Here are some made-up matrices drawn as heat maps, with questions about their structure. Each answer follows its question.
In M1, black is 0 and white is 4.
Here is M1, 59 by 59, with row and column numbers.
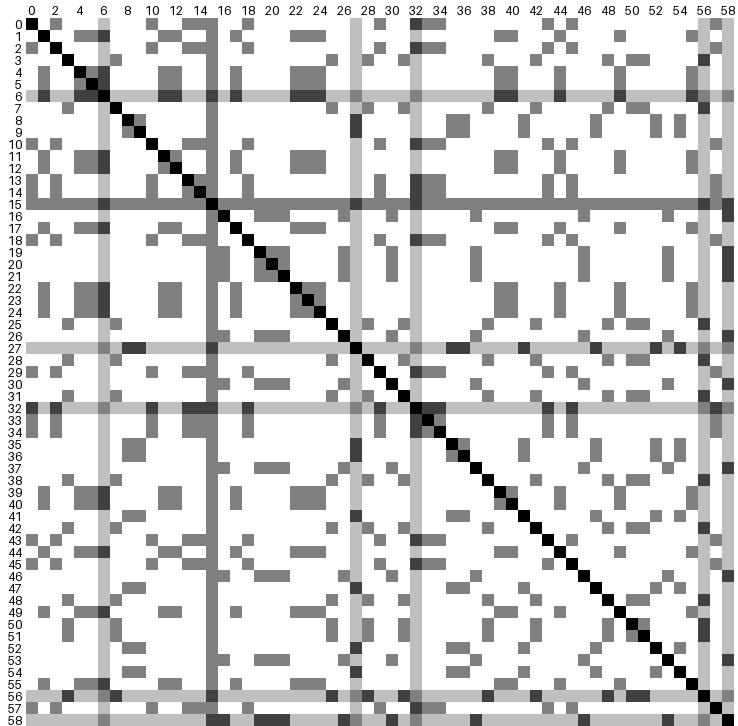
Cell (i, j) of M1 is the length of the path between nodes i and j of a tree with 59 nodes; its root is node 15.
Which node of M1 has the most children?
6
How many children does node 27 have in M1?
8
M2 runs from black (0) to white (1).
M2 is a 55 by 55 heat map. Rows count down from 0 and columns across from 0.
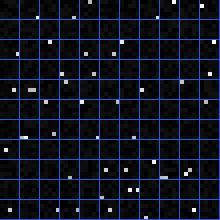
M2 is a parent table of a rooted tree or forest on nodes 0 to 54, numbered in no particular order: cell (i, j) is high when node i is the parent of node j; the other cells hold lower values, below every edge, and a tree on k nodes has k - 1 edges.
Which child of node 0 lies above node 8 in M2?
22
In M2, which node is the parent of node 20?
25
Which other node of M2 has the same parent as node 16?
45
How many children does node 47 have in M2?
2
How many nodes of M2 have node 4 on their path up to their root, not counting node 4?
11
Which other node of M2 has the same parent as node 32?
34
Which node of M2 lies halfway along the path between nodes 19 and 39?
18
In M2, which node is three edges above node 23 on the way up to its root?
13
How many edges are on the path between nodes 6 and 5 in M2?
2
